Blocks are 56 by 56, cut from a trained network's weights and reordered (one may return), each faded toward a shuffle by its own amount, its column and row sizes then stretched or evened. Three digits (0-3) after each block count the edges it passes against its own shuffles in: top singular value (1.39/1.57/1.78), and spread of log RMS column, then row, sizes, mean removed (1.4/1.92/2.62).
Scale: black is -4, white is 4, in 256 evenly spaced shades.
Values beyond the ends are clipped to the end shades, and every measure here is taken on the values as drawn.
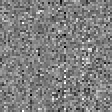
0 2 0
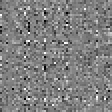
2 3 2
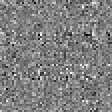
2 2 2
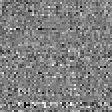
1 0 3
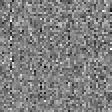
2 2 0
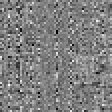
2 3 0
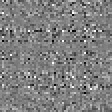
1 1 3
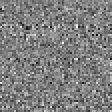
1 0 2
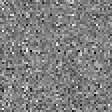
1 2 2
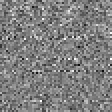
1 0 2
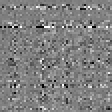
2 2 3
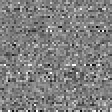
0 0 3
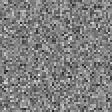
2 1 0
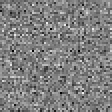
2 1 2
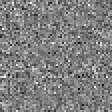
2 0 2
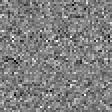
0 0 2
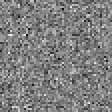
0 1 0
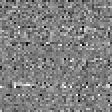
0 1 3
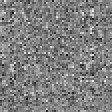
2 2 1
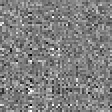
3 2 2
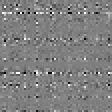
2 2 3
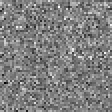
1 0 1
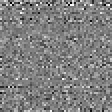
2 1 3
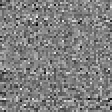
1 1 2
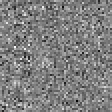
0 2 0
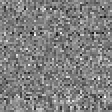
1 1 2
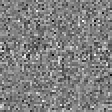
0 1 1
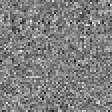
0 0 1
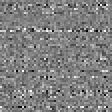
1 1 3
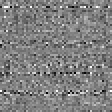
3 0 3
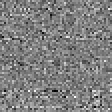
1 0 2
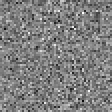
0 1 0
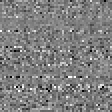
0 0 3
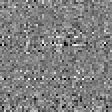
1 1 3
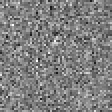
2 1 0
